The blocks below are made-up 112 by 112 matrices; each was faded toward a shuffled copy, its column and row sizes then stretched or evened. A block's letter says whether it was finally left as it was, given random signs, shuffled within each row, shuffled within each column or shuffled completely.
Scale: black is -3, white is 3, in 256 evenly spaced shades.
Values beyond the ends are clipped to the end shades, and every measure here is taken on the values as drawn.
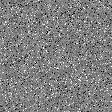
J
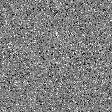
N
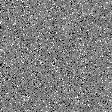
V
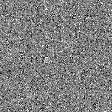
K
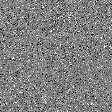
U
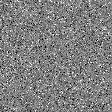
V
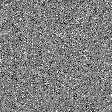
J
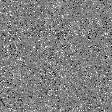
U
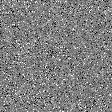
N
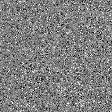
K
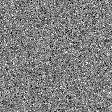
J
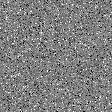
J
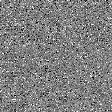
K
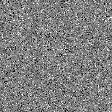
U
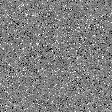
N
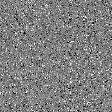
K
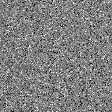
V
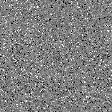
K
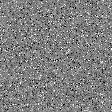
N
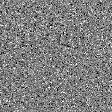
K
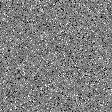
J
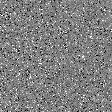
V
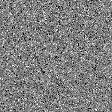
V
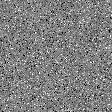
J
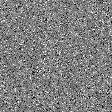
V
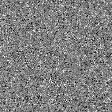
U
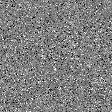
N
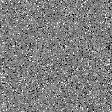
K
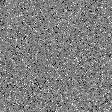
J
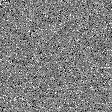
J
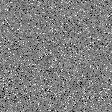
N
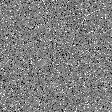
J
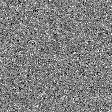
N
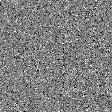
V
